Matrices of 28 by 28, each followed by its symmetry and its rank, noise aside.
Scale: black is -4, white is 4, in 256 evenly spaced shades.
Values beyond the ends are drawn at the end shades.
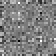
no symmetry, rank four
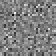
antisymmetric, rank six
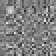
no symmetry, rank four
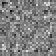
symmetric, rank six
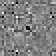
symmetric, rank four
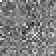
symmetric, rank six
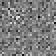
symmetric, rank six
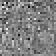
antisymmetric, rank six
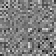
symmetric, rank four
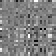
no symmetry, rank three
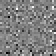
antisymmetric, rank six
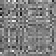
antisymmetric, rank four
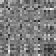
symmetric, rank three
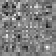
symmetric, rank three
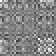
symmetric, rank three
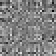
no symmetry, rank four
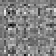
no symmetry, rank three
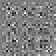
symmetric, rank four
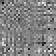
symmetric, rank four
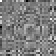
symmetric, rank four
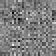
no symmetry, rank four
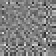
antisymmetric, rank four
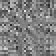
antisymmetric, rank four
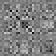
symmetric, rank three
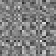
no symmetry, rank three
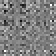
symmetric, rank three
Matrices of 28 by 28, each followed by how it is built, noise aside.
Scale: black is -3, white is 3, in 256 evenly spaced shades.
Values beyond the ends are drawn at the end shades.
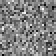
noise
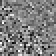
lower triangular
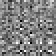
low rank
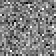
noise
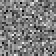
noise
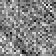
Toeplitz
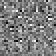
low rank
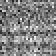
blocks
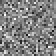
noise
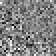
lower triangular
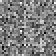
repeating rows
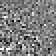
lower triangular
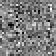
low rank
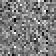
uneven columns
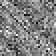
Toeplitz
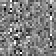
uneven columns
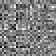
low rank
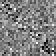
banded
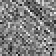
Toeplitz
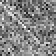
Toeplitz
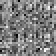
blocks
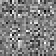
low rank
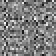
low rank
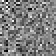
low rank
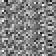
repeating rows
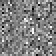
uneven columns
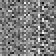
repeating rows
